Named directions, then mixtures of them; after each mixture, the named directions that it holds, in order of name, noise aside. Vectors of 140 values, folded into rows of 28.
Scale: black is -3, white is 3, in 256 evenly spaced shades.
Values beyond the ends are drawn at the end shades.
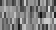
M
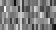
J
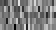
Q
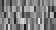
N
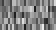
J, M, N.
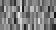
J, N.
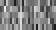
J.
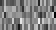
M, N.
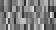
N.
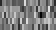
M.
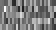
J, M, Q.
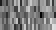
J, M, Q.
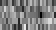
M, Q.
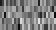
M, N.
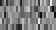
J, M, N.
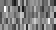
J, M, Q.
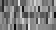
N, Q.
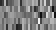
J, M, N.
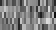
M.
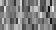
J, M.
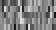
J, N, Q.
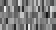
J, Q.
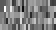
J, M, Q.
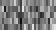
J, N.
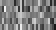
J.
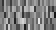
N.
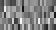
J, M, N.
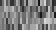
M.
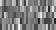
M.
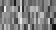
J, N.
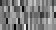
M, Q.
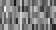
J.
